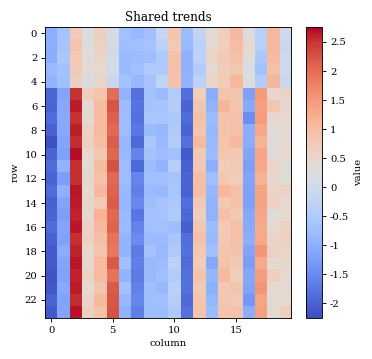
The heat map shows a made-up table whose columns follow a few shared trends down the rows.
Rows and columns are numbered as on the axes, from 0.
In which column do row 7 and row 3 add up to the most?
2
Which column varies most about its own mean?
5
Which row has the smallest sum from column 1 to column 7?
4
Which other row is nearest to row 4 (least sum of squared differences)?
0
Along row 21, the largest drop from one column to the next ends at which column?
6
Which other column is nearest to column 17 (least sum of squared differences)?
12
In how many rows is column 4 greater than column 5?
5
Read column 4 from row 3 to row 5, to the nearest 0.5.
0.5 0.5 1
